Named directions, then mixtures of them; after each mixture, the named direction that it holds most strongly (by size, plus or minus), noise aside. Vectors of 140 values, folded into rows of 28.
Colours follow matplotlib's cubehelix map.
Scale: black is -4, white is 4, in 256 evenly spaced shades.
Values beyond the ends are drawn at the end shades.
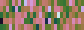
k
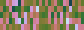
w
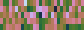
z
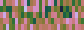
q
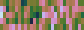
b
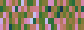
k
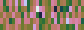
z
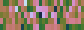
z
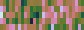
b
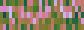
q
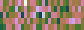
z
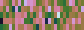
k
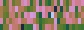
z
